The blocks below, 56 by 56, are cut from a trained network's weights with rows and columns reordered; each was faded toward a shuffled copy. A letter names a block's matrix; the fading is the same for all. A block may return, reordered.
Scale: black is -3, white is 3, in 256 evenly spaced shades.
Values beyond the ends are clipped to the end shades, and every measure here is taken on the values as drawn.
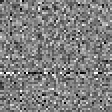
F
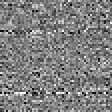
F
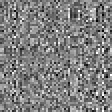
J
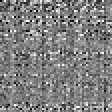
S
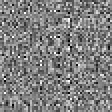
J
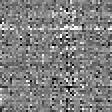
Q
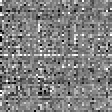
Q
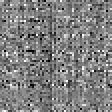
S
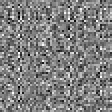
J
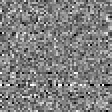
F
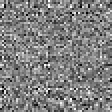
F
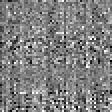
S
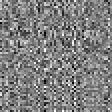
J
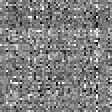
Q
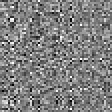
J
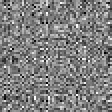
J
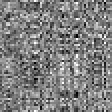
J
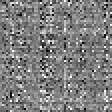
Q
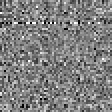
F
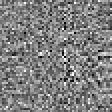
J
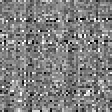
S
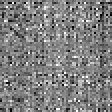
S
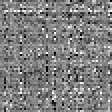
Q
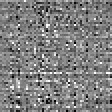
Q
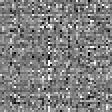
Q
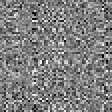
J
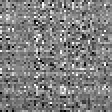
Q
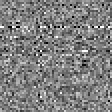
F
